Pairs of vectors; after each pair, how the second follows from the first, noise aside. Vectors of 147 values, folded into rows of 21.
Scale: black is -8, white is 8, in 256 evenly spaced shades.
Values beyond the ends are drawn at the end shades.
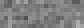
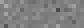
reversed, partly zeroed.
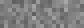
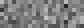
wrapped around, negated, scaled up.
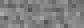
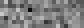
scaled up.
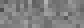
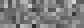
wrapped around, negated, scaled up.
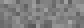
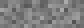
wrapped around.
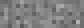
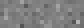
partly zeroed.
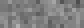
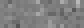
negated, partly zeroed.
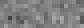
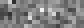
wrapped around, negated, scaled up.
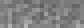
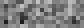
wrapped around, negated, scaled up.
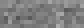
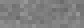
reversed, shrunk.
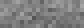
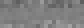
negated, partly zeroed.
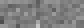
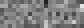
reversed, negated, scaled up.
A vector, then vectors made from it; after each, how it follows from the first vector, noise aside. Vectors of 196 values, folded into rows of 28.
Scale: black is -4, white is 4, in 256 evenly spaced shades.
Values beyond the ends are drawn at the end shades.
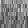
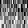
negated, scaled up.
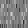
wrapped around, negated, partly zeroed.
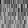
negated.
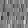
wrapped around, negated, partly zeroed.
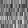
wrapped around.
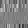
wrapped around, negated, partly zeroed.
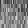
negated.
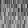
negated.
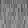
negated, shrunk.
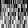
negated, scaled up.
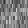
wrapped around.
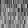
negated.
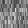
wrapped around.
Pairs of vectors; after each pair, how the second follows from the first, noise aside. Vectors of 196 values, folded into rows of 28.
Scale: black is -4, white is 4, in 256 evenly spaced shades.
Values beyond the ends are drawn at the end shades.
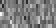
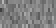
wrapped around, negated, shrunk.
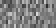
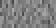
wrapped around, negated, shrunk.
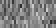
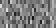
wrapped around.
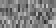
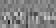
reversed, negated, partly zeroed.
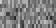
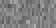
wrapped around, negated, shrunk.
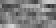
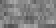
wrapped around, negated, shrunk.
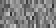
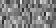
reversed.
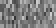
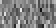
reversed.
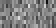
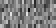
wrapped around.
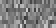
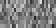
shuffled.
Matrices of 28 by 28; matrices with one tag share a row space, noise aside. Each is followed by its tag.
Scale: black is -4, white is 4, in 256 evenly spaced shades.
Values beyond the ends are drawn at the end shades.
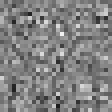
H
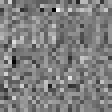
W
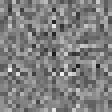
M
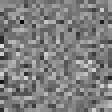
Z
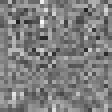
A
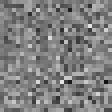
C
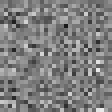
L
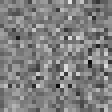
C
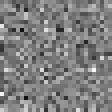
Z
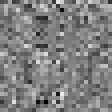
H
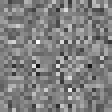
C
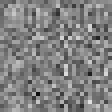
C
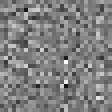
L
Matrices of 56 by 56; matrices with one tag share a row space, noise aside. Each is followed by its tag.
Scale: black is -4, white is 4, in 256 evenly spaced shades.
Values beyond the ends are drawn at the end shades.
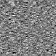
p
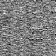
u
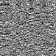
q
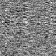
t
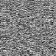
q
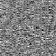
q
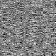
u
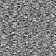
p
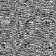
q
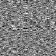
p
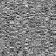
t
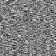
p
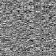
q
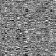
t
